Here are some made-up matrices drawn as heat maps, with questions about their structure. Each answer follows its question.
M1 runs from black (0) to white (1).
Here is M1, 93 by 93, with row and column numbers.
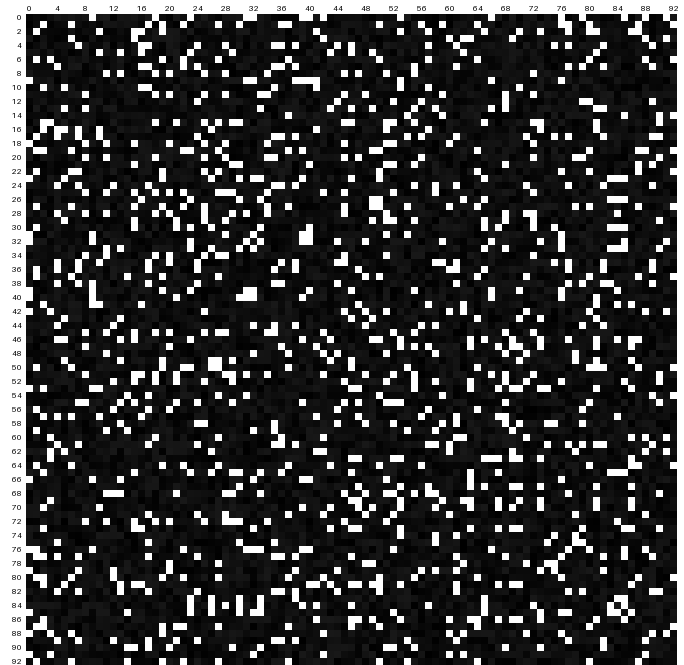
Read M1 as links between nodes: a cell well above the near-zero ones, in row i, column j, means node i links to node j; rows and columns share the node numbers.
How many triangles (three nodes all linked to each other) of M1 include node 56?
6
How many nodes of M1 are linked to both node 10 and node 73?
4
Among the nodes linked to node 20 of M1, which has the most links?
node 35
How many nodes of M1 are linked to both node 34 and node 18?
8
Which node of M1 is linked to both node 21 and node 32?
node 40
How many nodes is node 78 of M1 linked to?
8
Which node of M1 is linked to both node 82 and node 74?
node 61
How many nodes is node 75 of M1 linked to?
8
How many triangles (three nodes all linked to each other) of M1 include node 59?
2
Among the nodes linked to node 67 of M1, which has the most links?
node 81
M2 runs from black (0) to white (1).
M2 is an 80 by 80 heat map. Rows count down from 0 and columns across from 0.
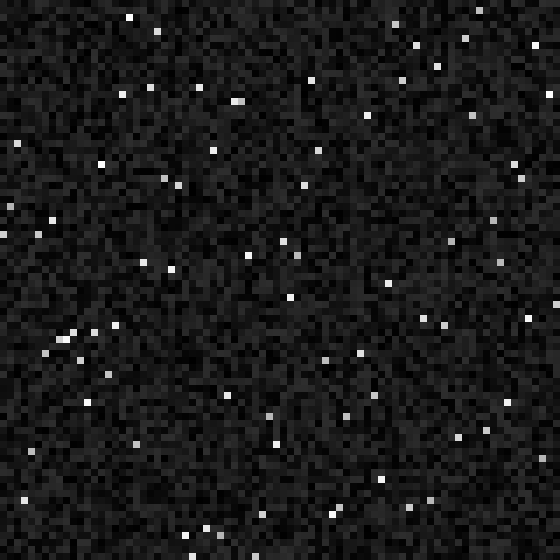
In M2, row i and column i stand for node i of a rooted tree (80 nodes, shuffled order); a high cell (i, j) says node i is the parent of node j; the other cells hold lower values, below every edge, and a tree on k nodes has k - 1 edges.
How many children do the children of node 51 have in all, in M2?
4
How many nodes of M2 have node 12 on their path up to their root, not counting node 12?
10
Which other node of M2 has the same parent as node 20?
71
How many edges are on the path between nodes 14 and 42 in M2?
7
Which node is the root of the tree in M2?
50
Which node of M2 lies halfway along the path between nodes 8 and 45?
57
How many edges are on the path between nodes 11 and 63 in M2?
3
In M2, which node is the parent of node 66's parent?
33
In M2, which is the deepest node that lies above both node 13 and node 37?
73
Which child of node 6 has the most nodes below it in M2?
76
